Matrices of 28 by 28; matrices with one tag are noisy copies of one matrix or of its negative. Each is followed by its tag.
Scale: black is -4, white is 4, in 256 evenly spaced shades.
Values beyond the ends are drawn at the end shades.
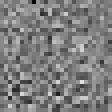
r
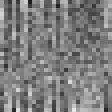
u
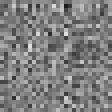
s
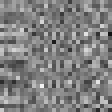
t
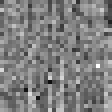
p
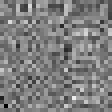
s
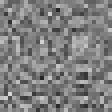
r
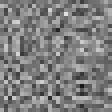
r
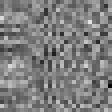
t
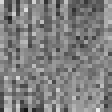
u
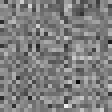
s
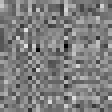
s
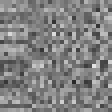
t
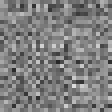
s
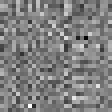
s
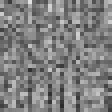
p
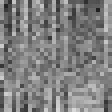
u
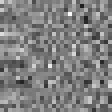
t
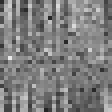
u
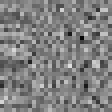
t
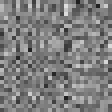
s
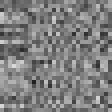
t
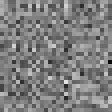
s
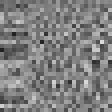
t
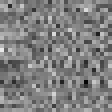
t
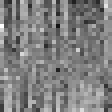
u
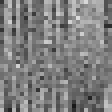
u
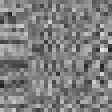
t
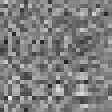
r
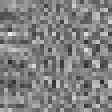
t
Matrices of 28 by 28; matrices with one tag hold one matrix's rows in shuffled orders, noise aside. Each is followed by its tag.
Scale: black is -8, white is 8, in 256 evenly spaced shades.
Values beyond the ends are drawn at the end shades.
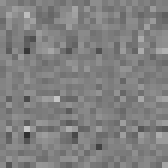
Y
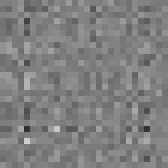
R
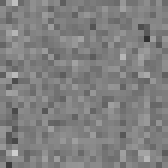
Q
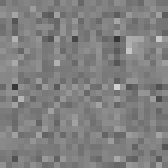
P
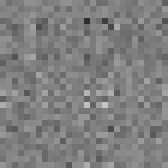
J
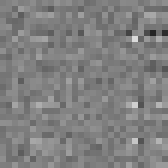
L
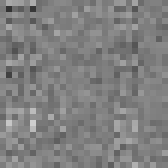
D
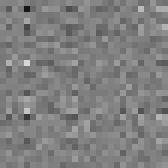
Y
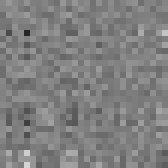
Y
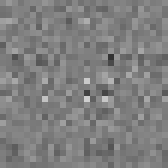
J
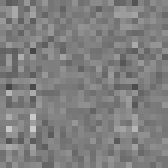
D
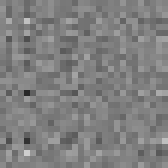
Y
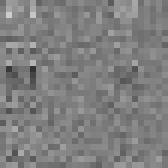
D
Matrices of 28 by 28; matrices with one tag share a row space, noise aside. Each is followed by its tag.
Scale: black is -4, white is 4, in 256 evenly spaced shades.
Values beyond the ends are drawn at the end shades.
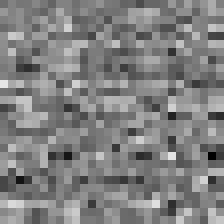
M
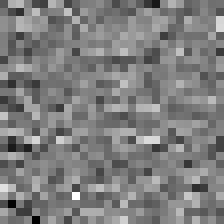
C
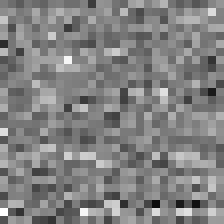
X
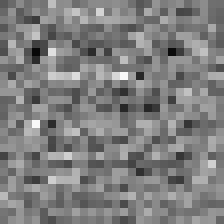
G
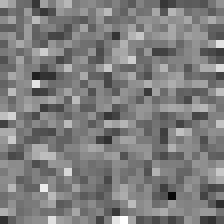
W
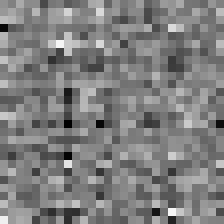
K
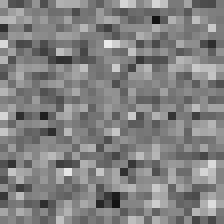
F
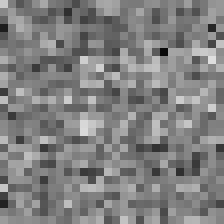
X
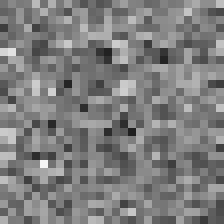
W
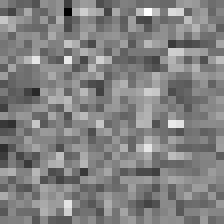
K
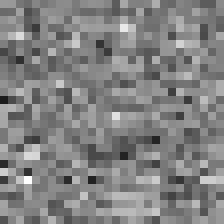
C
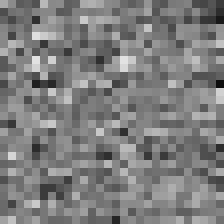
W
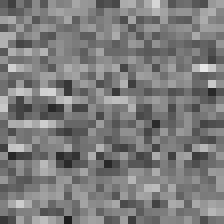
F
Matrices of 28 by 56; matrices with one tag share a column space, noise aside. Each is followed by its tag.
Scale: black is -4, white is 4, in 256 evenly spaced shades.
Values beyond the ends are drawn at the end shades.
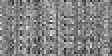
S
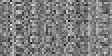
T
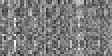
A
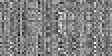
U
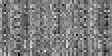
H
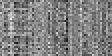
U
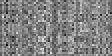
T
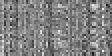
H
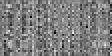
H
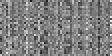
S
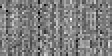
H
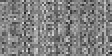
T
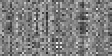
U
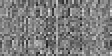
A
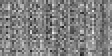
H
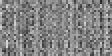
H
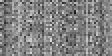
T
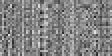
H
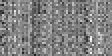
T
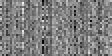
S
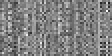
U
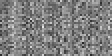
S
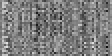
U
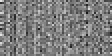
T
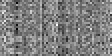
T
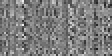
A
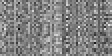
T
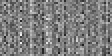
T
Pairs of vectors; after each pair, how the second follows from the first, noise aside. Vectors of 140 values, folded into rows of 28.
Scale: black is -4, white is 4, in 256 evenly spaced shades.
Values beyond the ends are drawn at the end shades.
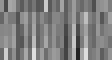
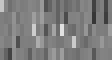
wrapped around, partly zeroed.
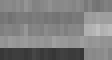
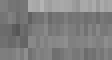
reversed, negated, shrunk.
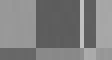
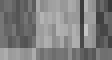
negated.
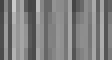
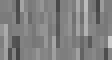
wrapped around, partly zeroed.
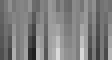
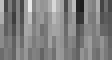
reversed.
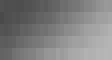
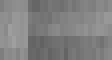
wrapped around, shrunk.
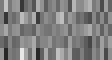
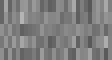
reversed, negated, shrunk.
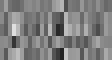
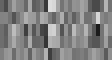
reversed, negated.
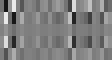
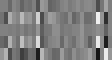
reversed, negated.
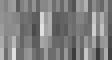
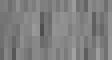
negated, shrunk.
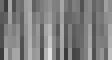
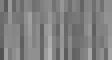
shrunk.
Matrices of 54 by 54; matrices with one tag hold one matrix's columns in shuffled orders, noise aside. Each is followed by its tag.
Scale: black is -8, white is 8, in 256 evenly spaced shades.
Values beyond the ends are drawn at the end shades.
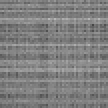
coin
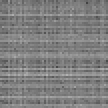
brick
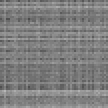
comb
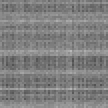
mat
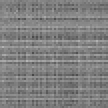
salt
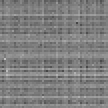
brick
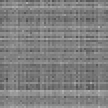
comb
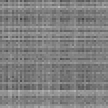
comb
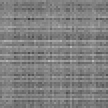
salt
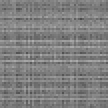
salt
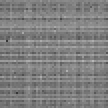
salt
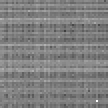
coin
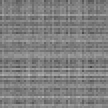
brick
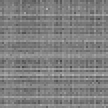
brick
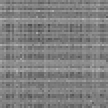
coin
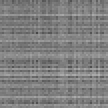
brick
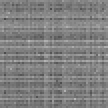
salt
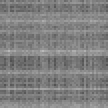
mat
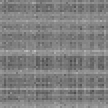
mat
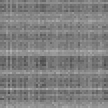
mat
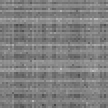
coin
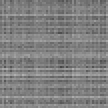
brick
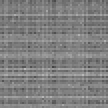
brick
